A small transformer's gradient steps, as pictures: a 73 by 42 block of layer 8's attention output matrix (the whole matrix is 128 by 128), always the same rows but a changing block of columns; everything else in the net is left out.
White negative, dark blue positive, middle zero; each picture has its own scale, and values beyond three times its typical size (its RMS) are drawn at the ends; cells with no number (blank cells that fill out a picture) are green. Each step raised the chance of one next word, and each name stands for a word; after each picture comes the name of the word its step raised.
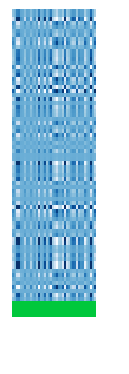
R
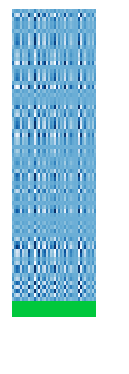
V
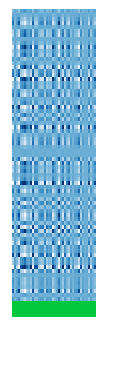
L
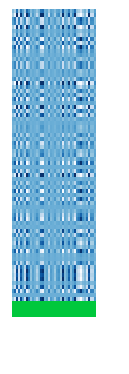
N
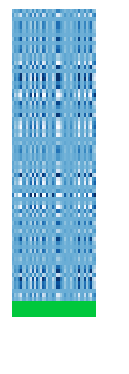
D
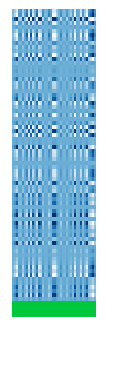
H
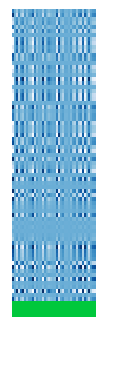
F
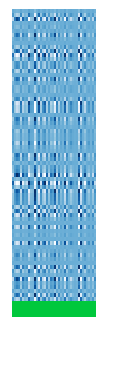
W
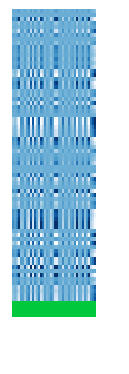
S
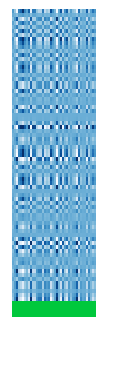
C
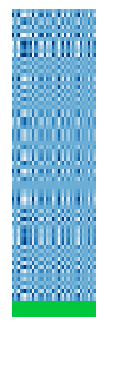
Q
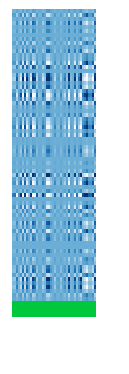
D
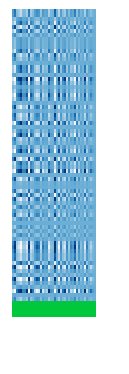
F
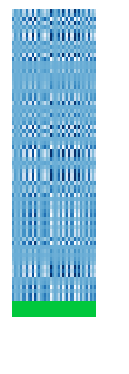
H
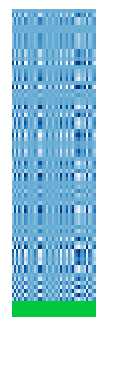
V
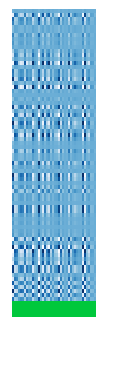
V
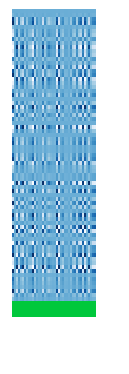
L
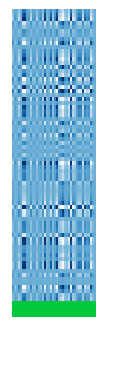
R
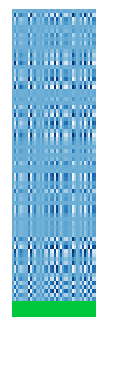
V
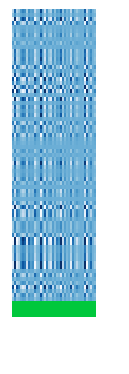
R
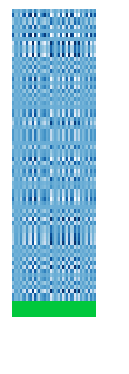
Q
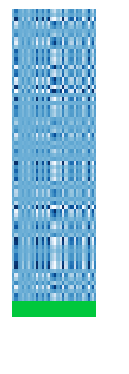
R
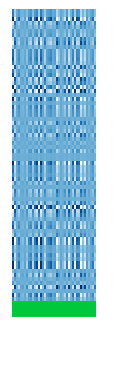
R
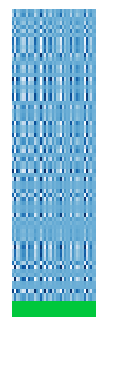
F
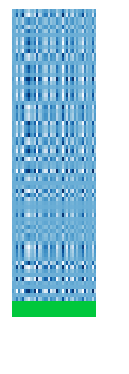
F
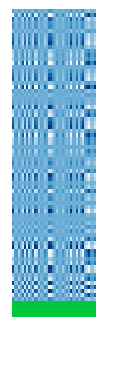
V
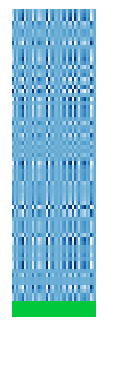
R
